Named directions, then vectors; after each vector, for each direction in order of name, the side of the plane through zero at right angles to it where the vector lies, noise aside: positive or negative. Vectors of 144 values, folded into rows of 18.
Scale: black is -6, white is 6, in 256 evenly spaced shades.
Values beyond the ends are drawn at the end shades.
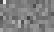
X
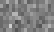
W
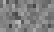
negative, positive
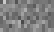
negative, positive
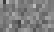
positive, negative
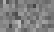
negative, positive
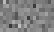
negative, positive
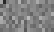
negative, negative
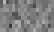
negative, positive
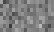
negative, negative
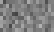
negative, negative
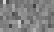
negative, positive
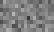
positive, positive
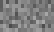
negative, positive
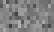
negative, positive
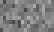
positive, negative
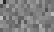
negative, negative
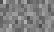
positive, positive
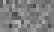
negative, positive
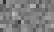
positive, negative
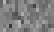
negative, positive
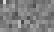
negative, positive
